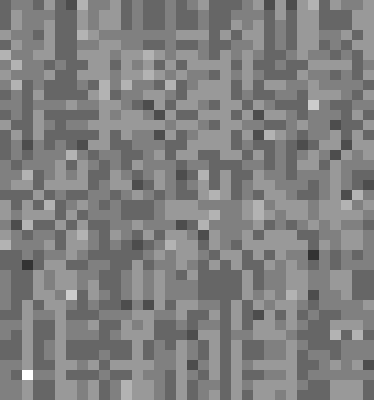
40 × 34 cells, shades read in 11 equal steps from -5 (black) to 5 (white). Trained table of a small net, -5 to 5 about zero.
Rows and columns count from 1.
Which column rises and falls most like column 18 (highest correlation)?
30
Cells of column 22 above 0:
15
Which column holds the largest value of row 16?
7
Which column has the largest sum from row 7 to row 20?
21
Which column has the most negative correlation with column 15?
33
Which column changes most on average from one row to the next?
24
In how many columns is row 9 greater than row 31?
14
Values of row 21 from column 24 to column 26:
2 0 1
